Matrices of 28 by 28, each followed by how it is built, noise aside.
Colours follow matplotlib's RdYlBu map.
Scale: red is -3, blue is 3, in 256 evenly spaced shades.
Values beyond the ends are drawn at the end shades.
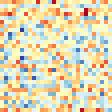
blocks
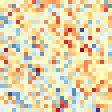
Toeplitz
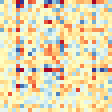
low rank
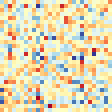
low rank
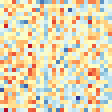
blocks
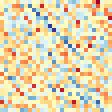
Toeplitz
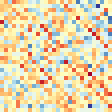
Toeplitz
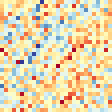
Hankel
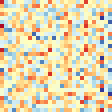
repeating rows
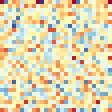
repeating columns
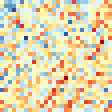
Hankel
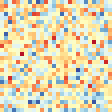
repeating columns
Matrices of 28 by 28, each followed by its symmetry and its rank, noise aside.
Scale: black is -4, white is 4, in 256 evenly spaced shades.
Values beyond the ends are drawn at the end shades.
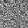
antisymmetric, rank four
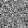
antisymmetric, rank four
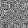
antisymmetric, rank four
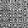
antisymmetric, rank four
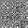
symmetric, rank six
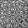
symmetric, rank six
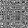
no symmetry, rank four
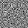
symmetric, rank six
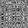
no symmetry, rank four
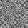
antisymmetric, rank four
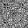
symmetric, rank six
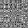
antisymmetric, rank four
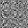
no symmetry, rank four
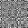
no symmetry, rank four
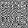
no symmetry, rank four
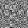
no symmetry, rank four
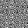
antisymmetric, rank six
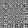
antisymmetric, rank four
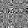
antisymmetric, rank four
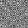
antisymmetric, rank four
